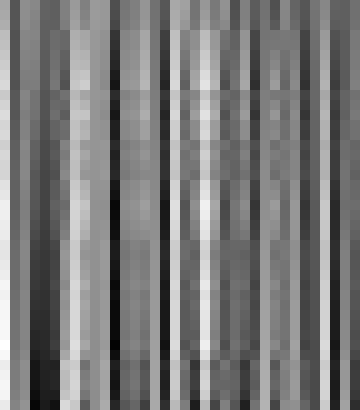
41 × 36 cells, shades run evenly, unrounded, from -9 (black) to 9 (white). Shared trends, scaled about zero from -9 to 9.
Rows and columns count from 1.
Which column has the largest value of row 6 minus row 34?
4
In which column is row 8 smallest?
12
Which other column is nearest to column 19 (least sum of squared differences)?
23
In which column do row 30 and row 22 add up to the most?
1
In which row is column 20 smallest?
41
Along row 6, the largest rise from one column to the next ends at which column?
18
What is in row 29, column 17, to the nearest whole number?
-7
